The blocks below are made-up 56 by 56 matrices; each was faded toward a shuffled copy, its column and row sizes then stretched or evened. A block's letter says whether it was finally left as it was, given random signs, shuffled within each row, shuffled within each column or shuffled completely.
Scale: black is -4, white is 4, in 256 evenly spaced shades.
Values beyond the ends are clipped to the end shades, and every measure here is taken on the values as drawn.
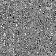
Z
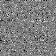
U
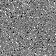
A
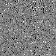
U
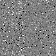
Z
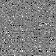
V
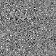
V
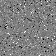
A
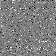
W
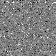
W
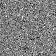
A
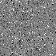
Z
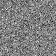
A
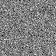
A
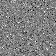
A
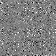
U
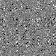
V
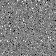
A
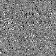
V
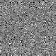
V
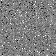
A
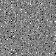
U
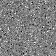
A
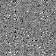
U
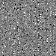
Z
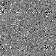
U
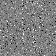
Z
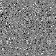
V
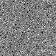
Z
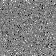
A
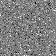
A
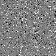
U
